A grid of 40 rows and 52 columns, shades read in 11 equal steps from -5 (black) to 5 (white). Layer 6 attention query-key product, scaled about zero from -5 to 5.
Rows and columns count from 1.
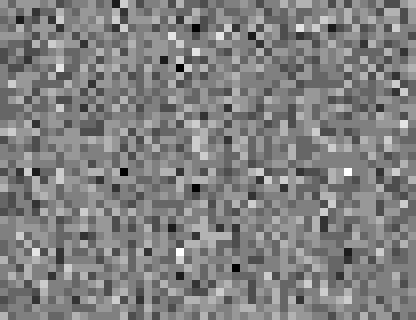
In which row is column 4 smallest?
8
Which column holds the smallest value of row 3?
3
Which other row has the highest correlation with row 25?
36
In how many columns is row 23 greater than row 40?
19
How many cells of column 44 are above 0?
17
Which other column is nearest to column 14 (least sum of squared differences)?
31
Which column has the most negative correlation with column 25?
29
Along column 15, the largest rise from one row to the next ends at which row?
2
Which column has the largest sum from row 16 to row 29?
26
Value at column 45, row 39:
0
